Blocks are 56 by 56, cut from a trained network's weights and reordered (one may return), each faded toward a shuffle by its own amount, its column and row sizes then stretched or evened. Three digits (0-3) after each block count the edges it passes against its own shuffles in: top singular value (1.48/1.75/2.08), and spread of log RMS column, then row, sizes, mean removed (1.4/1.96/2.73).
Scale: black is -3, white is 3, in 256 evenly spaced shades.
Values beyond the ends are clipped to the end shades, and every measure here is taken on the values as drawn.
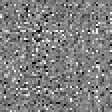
1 2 1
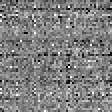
1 2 2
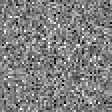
0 1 0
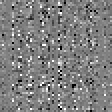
0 3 1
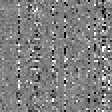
0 3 0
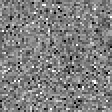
0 0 1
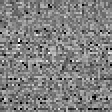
0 0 2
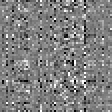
3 3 2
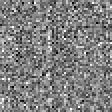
1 0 1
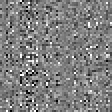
0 3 2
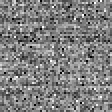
0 0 0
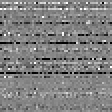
3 0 3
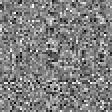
2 1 1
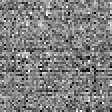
1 2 1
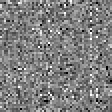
0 2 1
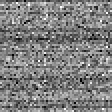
2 0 0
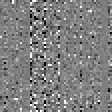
2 3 1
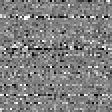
1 0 3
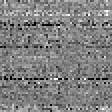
2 1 3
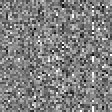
0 2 0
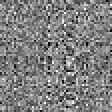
3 2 0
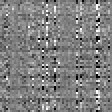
2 3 0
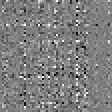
0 3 2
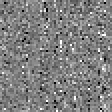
0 2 0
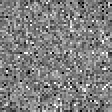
1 0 1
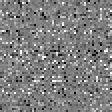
0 1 2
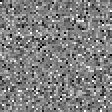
0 0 0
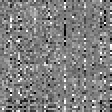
1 3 0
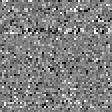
0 0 2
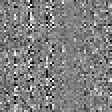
2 3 1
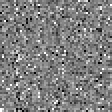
1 1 1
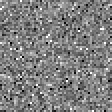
0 0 0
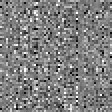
2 3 1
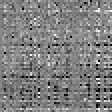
3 3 1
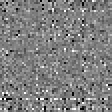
1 1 2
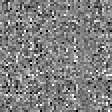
0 2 0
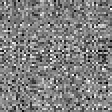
3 0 2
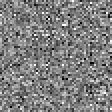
1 1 0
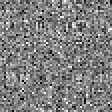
1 0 0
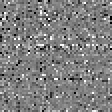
0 1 2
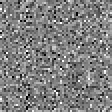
1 1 0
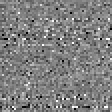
0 0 2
